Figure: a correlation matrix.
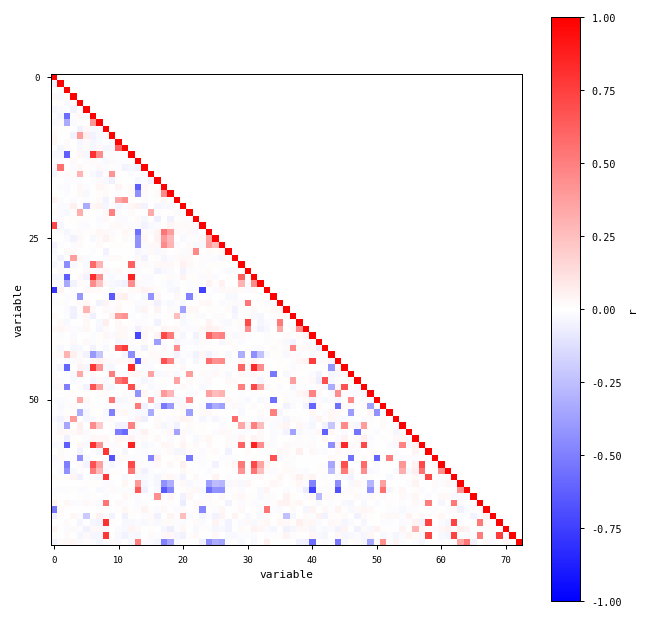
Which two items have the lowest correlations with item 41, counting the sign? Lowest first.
16, 65
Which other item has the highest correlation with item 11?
42
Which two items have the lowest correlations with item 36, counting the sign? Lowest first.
20, 68
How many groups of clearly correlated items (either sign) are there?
13
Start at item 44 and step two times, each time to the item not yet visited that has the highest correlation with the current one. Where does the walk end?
17
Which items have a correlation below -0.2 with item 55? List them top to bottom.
10, 11, 19, 37, 42, 47
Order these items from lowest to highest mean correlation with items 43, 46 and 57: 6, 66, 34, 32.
34, 66, 32, 6
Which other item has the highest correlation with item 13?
64
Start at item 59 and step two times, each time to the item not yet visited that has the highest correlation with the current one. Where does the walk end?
52
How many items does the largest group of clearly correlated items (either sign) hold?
14
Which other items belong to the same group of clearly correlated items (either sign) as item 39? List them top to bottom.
30, 35, 38
